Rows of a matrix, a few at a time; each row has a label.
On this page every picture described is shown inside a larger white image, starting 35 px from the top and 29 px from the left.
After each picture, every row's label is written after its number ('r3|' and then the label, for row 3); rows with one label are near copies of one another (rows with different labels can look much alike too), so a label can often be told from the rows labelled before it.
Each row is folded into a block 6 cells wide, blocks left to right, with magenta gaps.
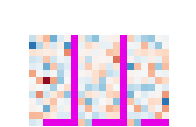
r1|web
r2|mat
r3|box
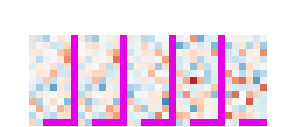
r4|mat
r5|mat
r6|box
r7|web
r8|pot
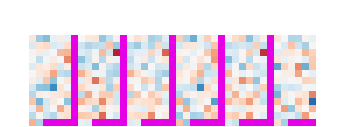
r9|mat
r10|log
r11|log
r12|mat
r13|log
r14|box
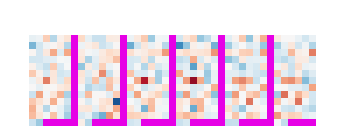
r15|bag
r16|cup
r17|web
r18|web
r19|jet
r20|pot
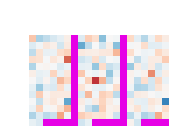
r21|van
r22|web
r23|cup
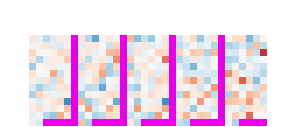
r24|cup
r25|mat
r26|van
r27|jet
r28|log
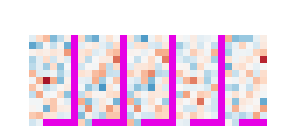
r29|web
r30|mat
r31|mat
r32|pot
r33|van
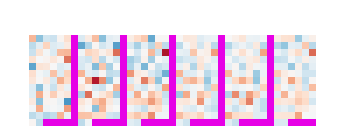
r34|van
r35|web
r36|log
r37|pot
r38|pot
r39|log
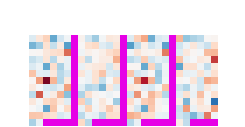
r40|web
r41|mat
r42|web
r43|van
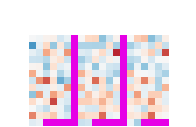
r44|pot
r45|log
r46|log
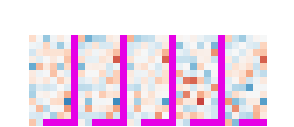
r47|box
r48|van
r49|van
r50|pot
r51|mat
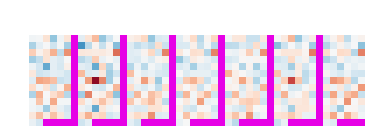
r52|jet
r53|web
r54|log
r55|jet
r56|log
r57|web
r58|jet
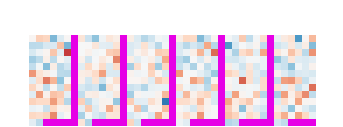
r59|log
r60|mat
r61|box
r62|log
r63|bag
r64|jet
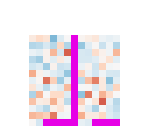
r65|log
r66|pot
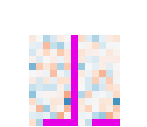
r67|box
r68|cup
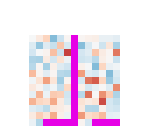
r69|log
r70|pot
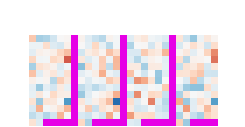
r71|van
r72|box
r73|pot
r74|mat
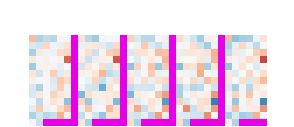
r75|van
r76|mat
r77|box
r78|box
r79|van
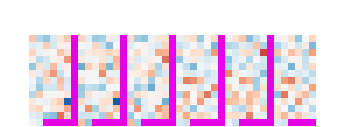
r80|cup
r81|box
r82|mat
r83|jet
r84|log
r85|jet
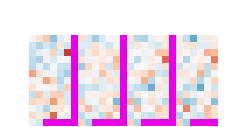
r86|log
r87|box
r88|mat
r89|mat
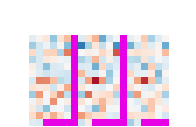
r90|jet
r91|web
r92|web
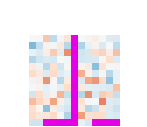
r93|bag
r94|pot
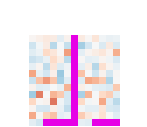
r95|pot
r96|pot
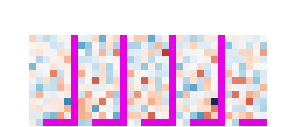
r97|cup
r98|bag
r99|log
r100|cup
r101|pot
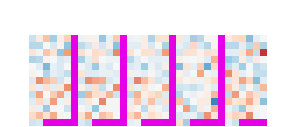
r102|jet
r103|jet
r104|jet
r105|box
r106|log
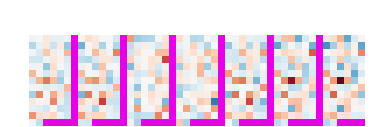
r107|pot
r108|pot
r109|van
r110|box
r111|pot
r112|web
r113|web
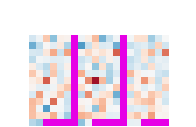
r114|bag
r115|web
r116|log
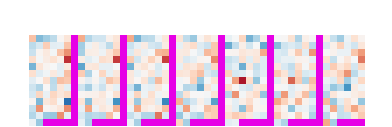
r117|van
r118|van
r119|van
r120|mat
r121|web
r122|bag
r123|mat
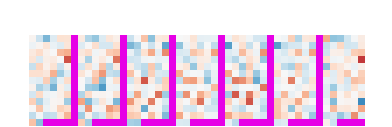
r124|mat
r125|mat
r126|bag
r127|pot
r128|pot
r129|bag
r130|van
